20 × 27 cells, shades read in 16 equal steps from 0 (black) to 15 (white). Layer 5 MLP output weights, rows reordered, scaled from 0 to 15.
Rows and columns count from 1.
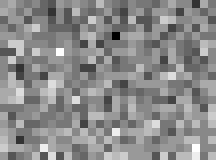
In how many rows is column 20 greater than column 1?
6
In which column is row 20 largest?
25
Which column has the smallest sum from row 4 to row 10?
15
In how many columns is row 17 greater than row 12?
13
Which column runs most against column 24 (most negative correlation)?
8
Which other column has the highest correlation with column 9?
16
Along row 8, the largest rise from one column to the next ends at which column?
22
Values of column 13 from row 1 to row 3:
11 7 9
